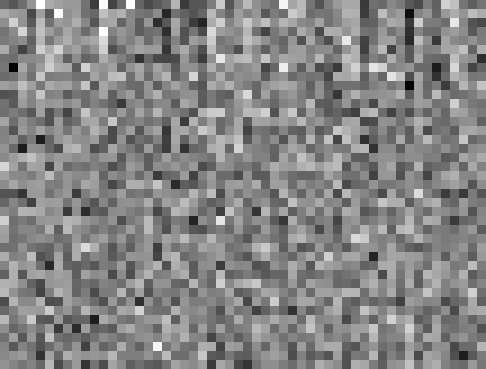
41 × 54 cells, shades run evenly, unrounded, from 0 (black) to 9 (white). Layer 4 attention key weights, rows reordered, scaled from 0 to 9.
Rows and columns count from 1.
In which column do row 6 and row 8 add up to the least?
2
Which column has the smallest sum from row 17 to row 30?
42
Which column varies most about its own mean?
46
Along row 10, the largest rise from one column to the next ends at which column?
47
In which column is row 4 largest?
12
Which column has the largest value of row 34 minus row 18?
31
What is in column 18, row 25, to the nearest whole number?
4
